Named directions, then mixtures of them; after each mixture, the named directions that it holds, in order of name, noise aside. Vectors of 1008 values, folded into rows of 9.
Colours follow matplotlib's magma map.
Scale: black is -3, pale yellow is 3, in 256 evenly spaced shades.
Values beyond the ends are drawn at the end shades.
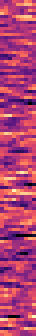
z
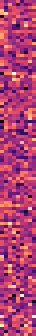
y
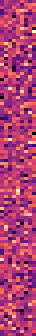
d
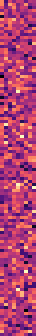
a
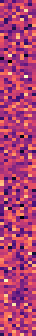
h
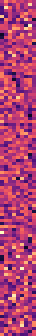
a, h, y.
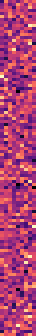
a.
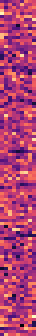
h, y, z.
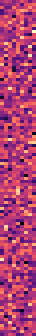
d.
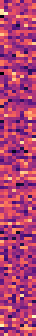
y, z.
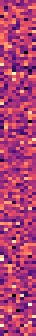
d, y.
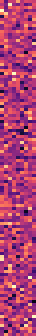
y.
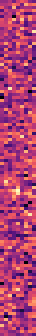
a, d, z.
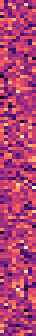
a.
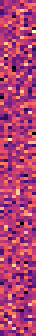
d.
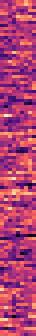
z.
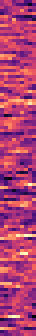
z.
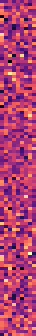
h, y.
